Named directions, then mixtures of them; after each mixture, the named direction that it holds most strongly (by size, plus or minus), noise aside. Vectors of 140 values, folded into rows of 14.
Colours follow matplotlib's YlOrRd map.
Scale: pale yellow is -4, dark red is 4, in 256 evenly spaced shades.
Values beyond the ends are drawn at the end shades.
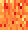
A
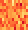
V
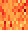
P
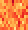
V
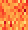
P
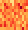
A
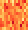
A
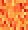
V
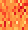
P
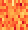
V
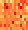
A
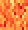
A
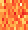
V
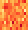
P
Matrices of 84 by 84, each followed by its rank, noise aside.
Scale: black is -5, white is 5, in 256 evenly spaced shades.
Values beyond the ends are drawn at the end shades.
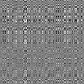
two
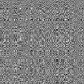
six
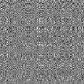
six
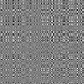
two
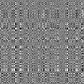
two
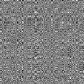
six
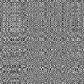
three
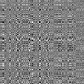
three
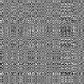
three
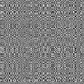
three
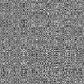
six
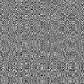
four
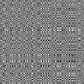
two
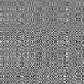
three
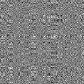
six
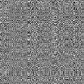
six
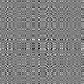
two
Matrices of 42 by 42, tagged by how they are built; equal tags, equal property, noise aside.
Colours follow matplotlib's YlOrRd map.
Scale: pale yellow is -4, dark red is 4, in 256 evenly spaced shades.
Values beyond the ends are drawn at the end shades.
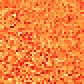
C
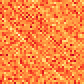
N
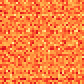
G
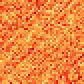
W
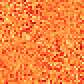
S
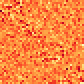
S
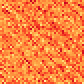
N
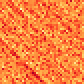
N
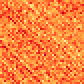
N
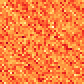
N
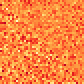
C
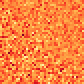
C
